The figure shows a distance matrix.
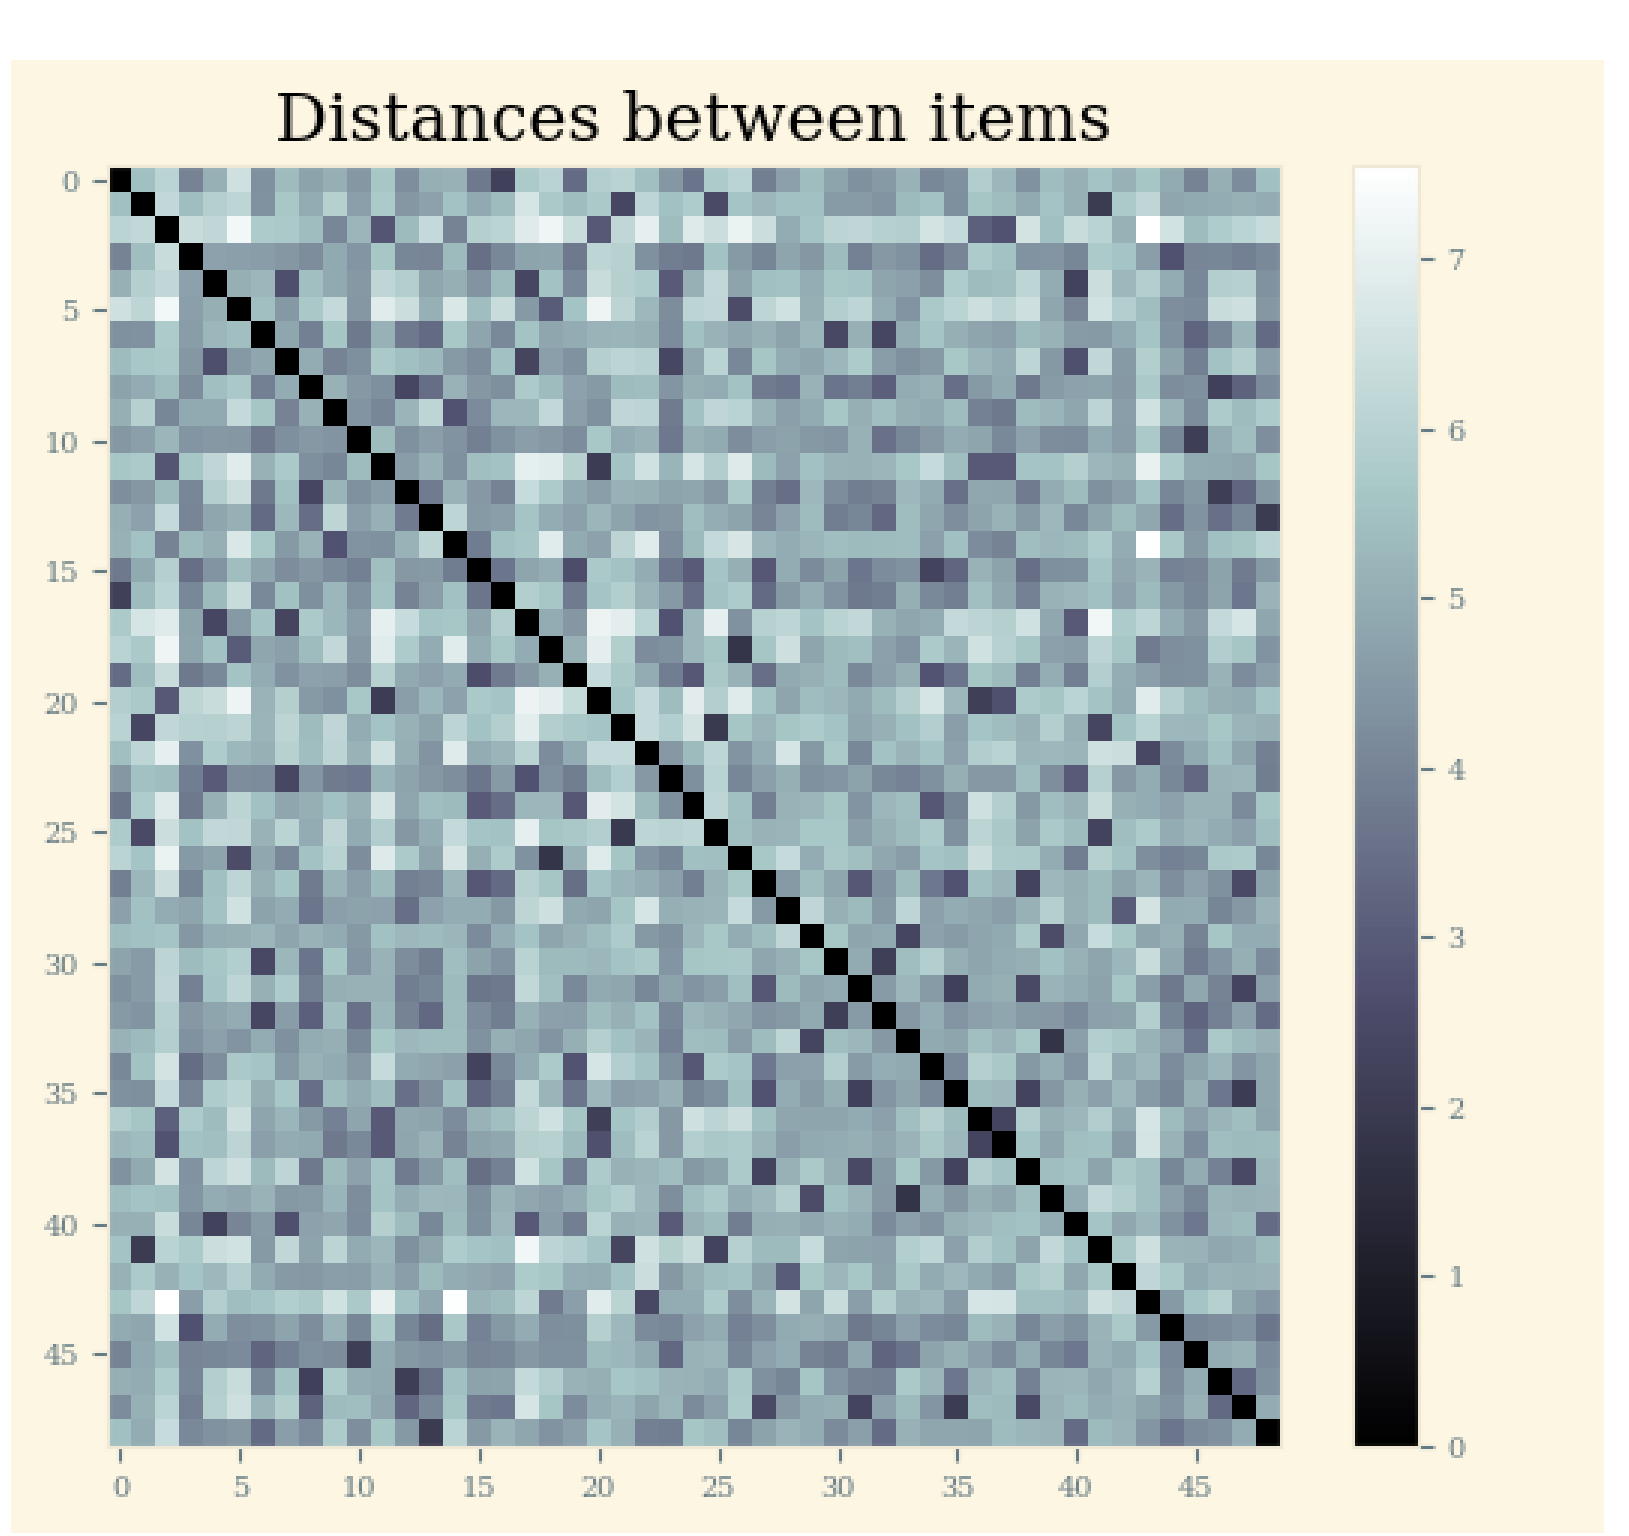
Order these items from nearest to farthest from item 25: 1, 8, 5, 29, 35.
1, 35, 8, 29, 5
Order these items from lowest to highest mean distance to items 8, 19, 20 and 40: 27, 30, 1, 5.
27, 30, 1, 5
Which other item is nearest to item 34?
15
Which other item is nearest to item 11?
20
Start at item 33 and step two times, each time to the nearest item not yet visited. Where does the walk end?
29
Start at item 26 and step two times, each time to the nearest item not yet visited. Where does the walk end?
5
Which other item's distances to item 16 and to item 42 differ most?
0
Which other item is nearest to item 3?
44
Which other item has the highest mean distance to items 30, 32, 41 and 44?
2
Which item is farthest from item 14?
43
